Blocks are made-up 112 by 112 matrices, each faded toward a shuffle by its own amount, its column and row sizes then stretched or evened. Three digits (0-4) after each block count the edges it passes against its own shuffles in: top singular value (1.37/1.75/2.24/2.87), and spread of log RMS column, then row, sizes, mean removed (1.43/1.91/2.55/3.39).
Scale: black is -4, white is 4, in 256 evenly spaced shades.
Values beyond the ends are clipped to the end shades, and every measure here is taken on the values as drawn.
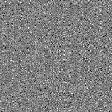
3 1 0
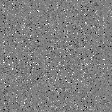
0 2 1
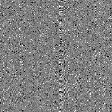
3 3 0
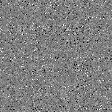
0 1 2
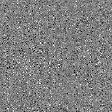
1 2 2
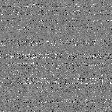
1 1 4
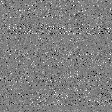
2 0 3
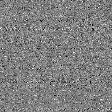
0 0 3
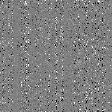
0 4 1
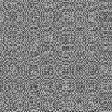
4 2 3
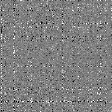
2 3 3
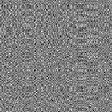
4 2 1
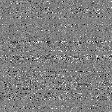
0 1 4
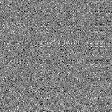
3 0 2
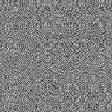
4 1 0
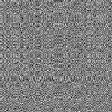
4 0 2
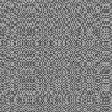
4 1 2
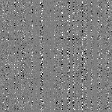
2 4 2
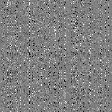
3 4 0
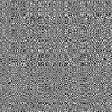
4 2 3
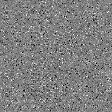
2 1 1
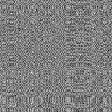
4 2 1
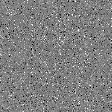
1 2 1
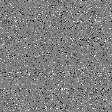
0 0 3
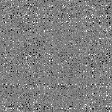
2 3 3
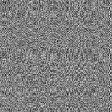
4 3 1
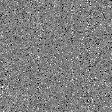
0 2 0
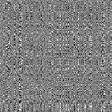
4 4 0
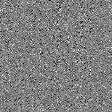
0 2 1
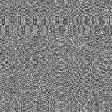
4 1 1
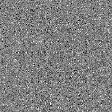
2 2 1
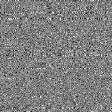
3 0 3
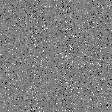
0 2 0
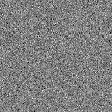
2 0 0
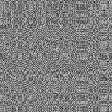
4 1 0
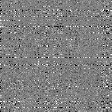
2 3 4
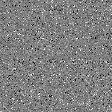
0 1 2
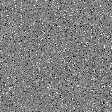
0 1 0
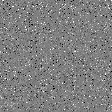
0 1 1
